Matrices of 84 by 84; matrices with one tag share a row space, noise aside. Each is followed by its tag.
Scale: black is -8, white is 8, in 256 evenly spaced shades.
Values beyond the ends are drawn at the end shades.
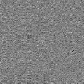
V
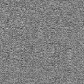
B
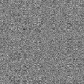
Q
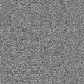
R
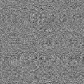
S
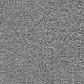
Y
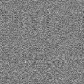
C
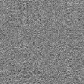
Q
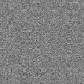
Q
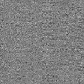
Y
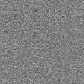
C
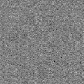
S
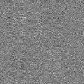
R
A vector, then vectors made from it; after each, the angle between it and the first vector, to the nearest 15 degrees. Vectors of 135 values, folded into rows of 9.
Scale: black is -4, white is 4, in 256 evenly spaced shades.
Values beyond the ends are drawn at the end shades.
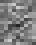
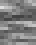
75 degrees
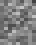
60 degrees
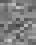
30 degrees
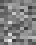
45 degrees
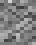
135 degrees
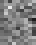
90 degrees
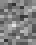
135 degrees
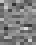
105 degrees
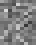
135 degrees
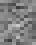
165 degrees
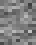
90 degrees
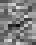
15 degrees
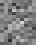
150 degrees
